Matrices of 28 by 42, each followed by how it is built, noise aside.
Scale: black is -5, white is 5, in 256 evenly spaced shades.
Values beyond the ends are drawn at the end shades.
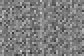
repeating rows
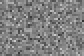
repeating rows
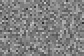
repeating columns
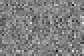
low rank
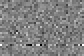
uneven rows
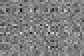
low rank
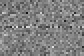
uneven rows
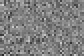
low rank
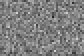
noise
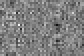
low rank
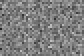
repeating rows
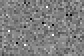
sparse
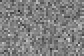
noise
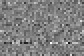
uneven rows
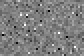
sparse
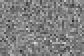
noise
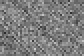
Toeplitz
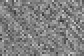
Toeplitz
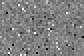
sparse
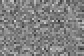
low rank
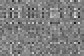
low rank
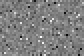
sparse
